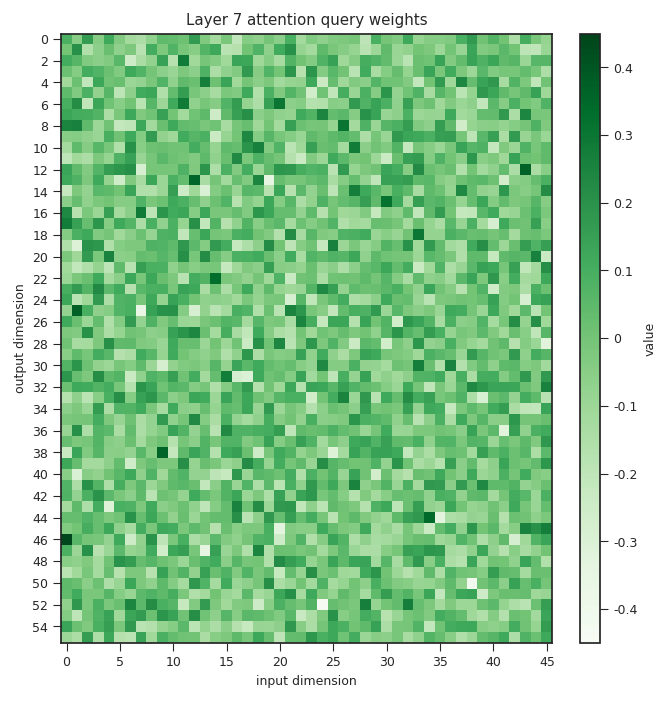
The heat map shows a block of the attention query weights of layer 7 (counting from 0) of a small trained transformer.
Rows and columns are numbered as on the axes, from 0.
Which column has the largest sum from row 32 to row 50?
45
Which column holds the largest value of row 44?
34
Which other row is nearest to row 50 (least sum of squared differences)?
35
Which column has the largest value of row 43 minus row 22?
21
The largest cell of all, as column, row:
0, 46
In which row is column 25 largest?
19
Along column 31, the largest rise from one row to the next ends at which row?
27
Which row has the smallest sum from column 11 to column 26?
14
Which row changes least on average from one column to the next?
37
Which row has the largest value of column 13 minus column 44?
4
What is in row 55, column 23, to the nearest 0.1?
0.2
